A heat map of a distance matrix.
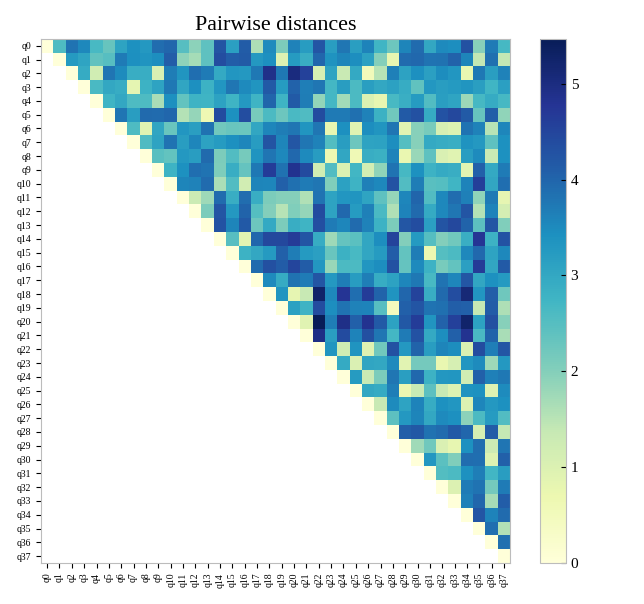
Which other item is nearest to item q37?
q11
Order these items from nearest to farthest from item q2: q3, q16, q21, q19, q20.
q3, q16, q19, q21, q20
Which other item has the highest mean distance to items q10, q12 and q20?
q22
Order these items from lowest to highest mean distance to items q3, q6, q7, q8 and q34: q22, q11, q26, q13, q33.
q33, q26, q22, q11, q13
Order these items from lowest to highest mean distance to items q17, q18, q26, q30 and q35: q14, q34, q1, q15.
q1, q15, q34, q14
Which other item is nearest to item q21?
q20
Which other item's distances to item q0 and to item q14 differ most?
q16
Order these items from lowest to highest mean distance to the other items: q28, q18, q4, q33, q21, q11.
q4, q11, q33, q28, q21, q18
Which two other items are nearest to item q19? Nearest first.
q28, q1
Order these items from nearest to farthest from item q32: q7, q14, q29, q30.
q29, q14, q30, q7
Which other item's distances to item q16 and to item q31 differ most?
q15
